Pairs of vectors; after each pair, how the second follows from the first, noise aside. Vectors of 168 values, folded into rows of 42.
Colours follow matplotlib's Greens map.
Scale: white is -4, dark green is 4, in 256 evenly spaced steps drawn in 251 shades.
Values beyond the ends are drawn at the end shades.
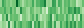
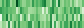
copied.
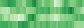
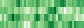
reversed.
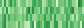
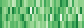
shuffled.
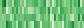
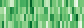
reversed, negated.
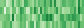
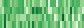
reversed.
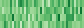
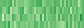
reversed, negated, shrunk.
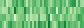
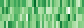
reversed.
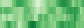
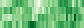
copied.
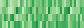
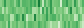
reversed, partly zeroed.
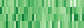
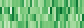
reversed.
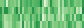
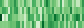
reversed.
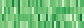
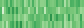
reversed, negated, shrunk.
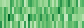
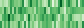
copied.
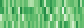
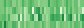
reversed, partly zeroed.
